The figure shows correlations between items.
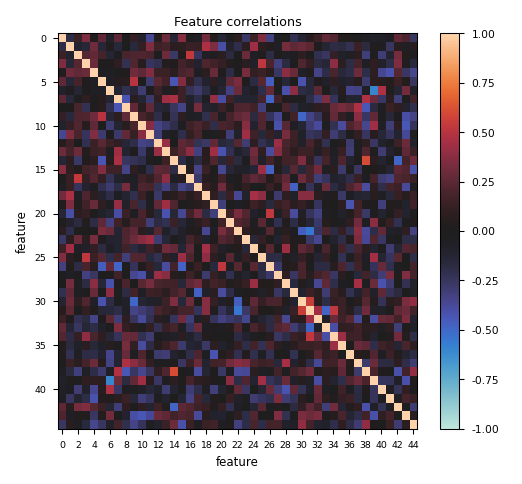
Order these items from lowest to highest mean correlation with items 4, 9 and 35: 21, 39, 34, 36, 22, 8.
36, 21, 39, 22, 8, 34
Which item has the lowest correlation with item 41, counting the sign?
4
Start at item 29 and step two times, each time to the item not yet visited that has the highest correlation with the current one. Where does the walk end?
40
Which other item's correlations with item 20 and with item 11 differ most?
1
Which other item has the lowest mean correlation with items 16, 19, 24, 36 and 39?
6
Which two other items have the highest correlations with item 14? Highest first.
38, 7
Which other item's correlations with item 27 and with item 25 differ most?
3
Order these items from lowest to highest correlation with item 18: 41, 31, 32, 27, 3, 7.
27, 41, 7, 32, 3, 31
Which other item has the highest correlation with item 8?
37
